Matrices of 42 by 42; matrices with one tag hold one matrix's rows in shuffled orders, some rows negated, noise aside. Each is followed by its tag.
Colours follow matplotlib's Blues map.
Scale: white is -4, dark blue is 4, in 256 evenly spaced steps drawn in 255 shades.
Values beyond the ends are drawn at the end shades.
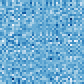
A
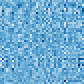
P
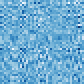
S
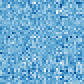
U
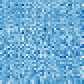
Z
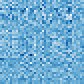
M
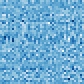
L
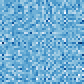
P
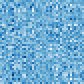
A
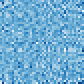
P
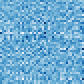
Z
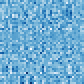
M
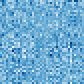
A
